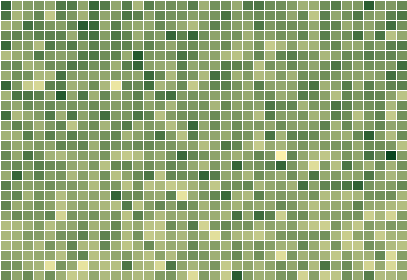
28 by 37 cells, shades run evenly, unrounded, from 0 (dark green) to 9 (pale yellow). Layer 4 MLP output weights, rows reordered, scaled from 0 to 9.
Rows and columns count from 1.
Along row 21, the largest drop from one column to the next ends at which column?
12
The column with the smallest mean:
34
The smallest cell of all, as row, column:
16, 36
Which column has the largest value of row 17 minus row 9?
29
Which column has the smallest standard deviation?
27
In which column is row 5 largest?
25
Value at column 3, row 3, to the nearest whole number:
2
